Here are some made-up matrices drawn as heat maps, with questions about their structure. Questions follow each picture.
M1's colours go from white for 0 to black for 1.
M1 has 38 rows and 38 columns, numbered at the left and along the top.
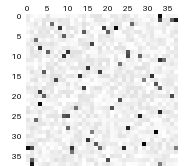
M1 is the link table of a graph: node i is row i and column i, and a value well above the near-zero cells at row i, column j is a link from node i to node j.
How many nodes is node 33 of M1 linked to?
6
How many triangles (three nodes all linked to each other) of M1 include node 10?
2
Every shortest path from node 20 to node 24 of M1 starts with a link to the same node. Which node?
node 36
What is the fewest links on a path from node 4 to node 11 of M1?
4
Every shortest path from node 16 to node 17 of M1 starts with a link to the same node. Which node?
node 29
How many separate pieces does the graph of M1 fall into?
10
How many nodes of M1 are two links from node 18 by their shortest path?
6
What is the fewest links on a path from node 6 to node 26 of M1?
2
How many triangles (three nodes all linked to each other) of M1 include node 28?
1
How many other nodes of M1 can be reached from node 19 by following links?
3
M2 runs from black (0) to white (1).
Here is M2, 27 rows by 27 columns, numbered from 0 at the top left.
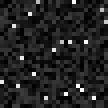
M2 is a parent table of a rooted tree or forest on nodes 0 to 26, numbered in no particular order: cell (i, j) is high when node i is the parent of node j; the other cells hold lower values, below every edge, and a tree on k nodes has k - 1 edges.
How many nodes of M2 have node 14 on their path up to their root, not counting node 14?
2
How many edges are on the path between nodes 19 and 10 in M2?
2
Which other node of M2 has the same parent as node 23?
11
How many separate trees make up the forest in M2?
8
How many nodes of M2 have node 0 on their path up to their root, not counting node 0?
3
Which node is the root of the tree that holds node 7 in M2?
6
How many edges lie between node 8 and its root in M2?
4
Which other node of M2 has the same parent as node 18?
9
